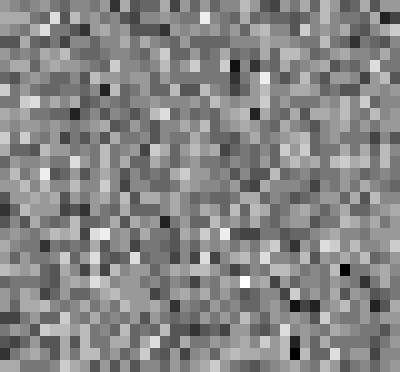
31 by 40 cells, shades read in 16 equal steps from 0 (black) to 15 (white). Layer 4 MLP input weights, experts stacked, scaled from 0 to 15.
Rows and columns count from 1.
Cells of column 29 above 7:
21
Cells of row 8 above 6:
26
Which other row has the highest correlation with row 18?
3
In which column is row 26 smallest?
30
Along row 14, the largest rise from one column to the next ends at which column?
8
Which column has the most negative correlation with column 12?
24
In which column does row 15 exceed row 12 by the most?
5
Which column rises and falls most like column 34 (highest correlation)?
36
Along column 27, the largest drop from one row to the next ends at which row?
23
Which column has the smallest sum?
32
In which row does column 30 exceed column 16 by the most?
25
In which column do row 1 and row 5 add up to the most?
17
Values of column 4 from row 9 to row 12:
13 7 9 8
